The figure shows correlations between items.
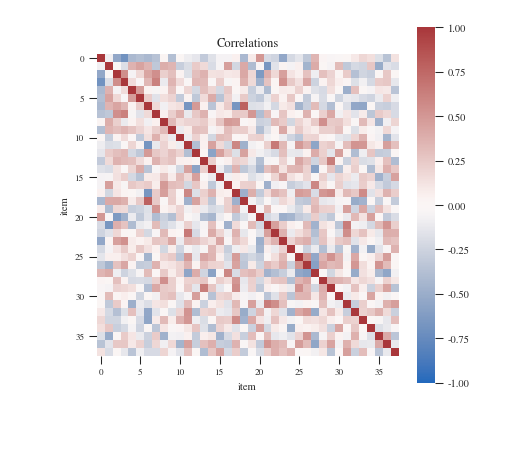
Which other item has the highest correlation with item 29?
13
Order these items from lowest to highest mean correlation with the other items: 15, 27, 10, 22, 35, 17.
27, 35, 10, 15, 22, 17
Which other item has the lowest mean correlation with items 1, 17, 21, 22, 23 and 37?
20
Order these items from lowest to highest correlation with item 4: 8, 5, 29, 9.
8, 29, 9, 5
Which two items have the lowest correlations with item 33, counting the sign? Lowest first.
6, 18
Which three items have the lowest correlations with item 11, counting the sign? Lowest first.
6, 27, 18
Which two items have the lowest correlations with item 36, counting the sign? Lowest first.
27, 10
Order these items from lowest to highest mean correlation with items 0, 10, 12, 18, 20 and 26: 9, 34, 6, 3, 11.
11, 9, 3, 6, 34
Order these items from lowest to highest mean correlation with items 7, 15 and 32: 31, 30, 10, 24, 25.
24, 31, 30, 25, 10
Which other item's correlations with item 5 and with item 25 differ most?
26
